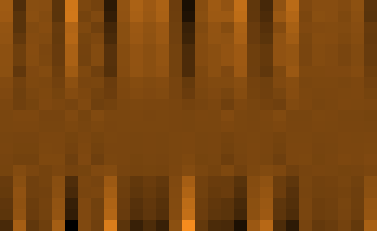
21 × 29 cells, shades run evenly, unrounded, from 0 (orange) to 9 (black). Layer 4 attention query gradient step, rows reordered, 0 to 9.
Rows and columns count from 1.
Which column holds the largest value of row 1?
15
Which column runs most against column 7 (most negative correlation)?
8
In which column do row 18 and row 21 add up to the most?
6
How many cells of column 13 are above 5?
5
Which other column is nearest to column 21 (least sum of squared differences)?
2
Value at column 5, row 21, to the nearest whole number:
3
